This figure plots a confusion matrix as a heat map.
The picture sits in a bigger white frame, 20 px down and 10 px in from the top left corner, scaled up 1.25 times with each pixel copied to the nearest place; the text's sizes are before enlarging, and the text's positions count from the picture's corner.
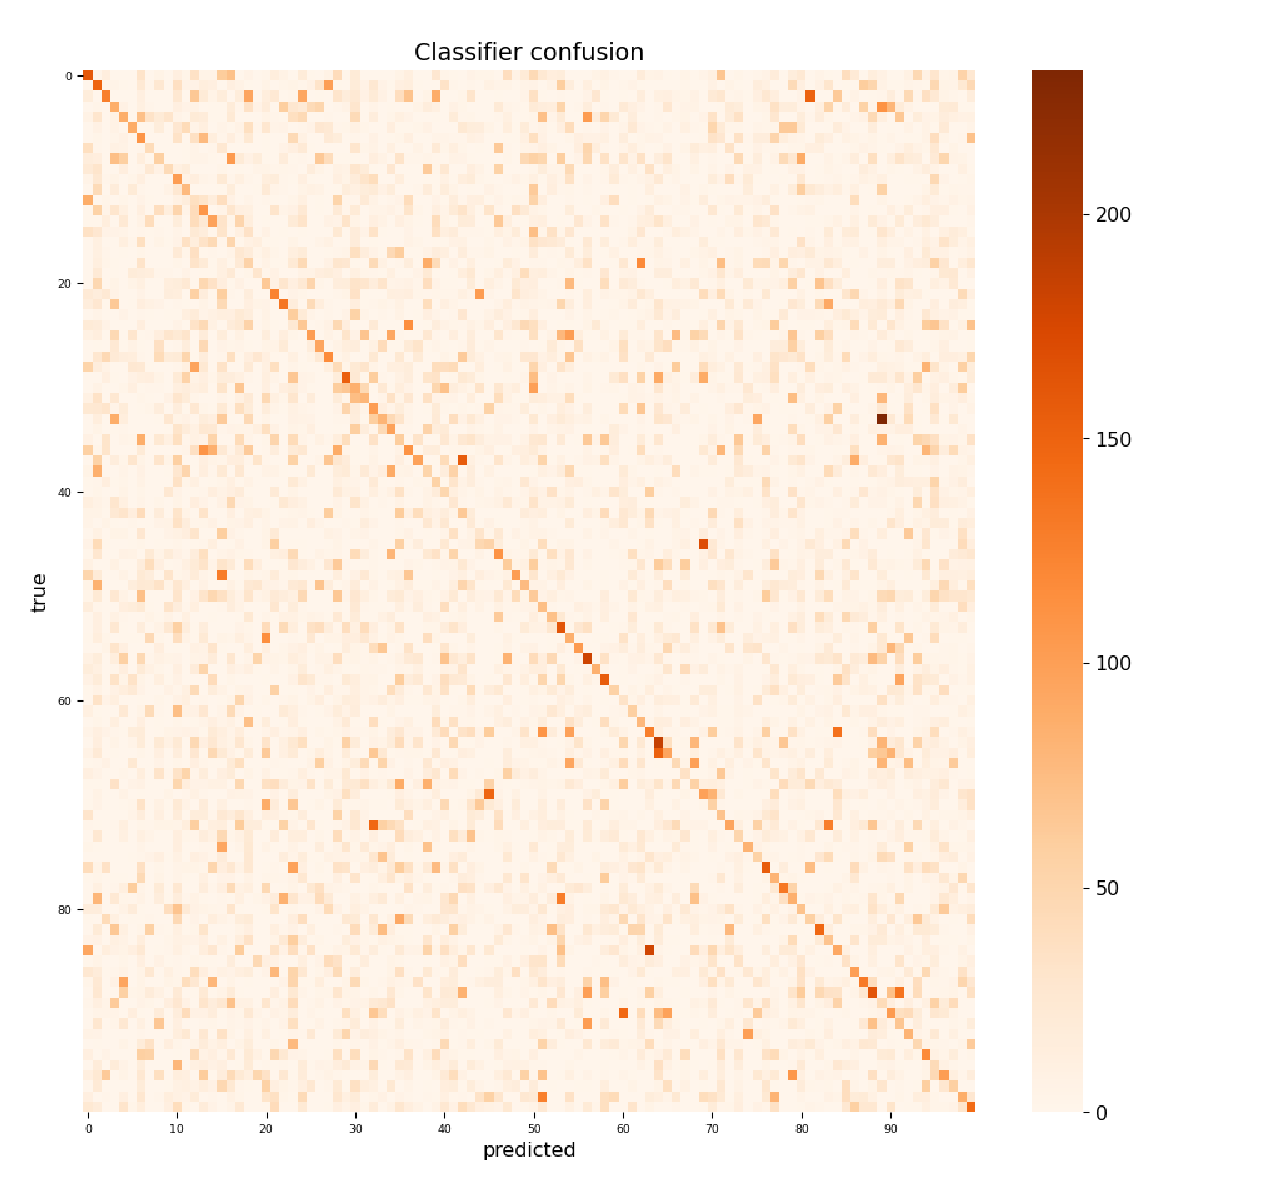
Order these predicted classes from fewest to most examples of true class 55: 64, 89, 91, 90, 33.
64, 89, 91, 33, 90
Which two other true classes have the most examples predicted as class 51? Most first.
98, 63
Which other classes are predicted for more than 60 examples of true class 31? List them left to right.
30, 79, 89
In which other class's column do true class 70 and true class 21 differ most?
20
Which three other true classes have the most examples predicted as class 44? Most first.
21, 70, 45
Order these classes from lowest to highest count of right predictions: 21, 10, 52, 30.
52, 30, 10, 21
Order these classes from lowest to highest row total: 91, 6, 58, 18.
91, 6, 58, 18
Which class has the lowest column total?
57
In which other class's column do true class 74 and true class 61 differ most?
15
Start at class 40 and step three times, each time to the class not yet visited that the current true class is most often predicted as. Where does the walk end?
0
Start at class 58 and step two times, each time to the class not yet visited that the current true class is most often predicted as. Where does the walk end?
56
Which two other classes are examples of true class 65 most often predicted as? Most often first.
64, 90
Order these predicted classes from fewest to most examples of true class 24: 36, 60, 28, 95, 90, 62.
60, 62, 90, 28, 95, 36
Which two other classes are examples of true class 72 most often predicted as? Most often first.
32, 83
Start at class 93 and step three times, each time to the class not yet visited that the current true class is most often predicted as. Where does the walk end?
50
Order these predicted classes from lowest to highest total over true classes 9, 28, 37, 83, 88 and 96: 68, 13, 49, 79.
68, 49, 13, 79
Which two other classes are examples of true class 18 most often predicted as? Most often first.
62, 38
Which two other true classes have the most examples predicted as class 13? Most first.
36, 6
